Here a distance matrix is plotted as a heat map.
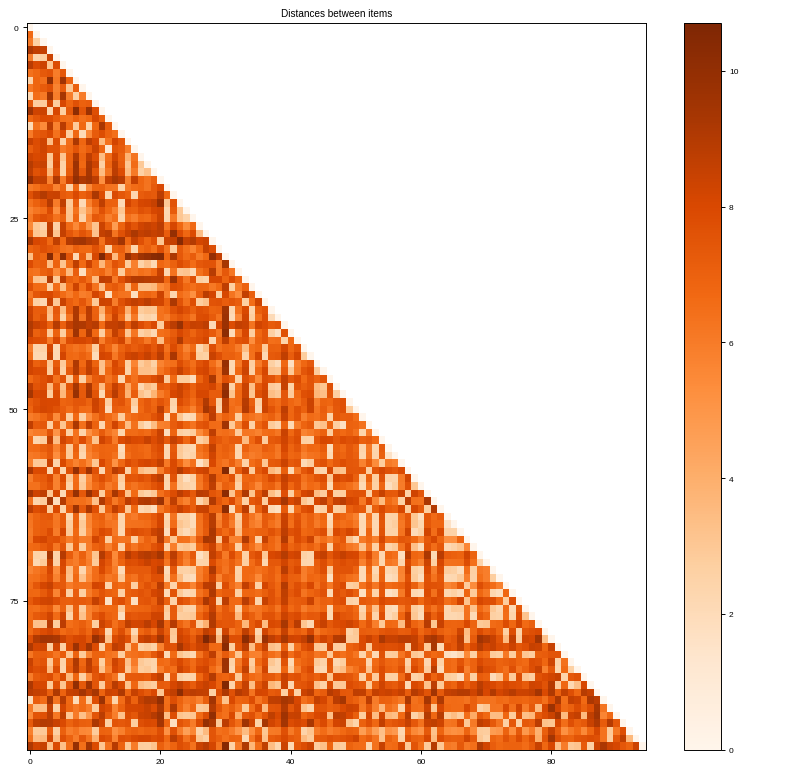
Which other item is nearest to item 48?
52
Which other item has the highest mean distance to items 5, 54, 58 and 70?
80
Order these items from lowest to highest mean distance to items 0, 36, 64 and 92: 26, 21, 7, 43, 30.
26, 43, 21, 7, 30
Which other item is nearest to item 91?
22
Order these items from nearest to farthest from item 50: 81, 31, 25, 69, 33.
25, 31, 81, 69, 33
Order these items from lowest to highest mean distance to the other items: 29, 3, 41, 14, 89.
14, 29, 89, 3, 41
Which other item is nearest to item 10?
43
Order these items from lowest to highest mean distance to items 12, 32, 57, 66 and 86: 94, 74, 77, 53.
53, 74, 77, 94
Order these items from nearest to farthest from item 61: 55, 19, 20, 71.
19, 20, 55, 71
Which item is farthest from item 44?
30
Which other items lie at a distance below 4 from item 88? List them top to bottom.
0, 7, 9, 13, 30
